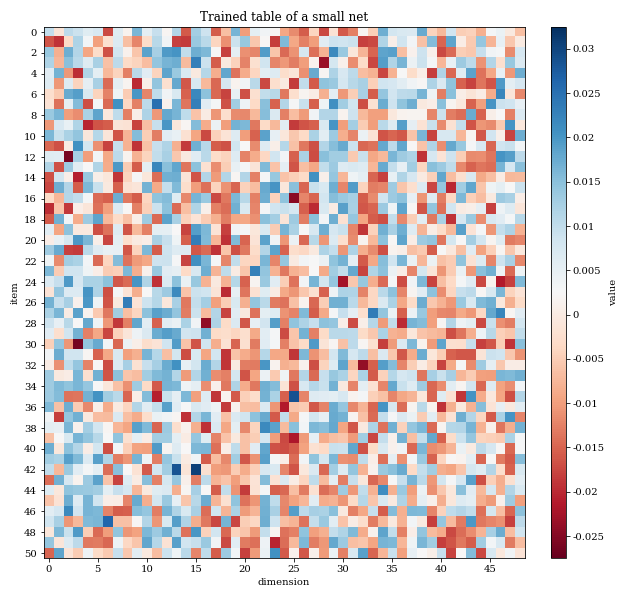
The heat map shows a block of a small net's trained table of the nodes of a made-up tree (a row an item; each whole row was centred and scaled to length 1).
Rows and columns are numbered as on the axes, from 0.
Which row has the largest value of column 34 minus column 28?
3
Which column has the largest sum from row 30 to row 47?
22
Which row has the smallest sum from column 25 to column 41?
32
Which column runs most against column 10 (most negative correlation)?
36
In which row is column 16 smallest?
28
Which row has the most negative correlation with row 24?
17
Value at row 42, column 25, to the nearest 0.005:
-0.015
